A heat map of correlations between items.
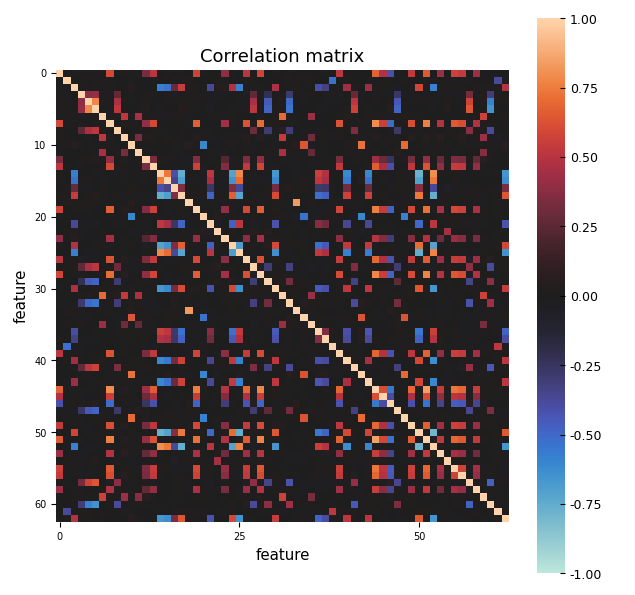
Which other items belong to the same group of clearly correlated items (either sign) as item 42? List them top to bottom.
10, 20, 34, 48
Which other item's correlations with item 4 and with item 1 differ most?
5
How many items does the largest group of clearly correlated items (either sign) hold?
18
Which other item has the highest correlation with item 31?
6
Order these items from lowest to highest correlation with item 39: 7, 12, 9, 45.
9, 12, 45, 7
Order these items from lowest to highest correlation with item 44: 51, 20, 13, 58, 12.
20, 12, 58, 13, 51
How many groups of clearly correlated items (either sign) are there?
8
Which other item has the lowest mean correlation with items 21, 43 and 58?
46
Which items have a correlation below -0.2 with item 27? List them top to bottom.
29, 32, 47, 60
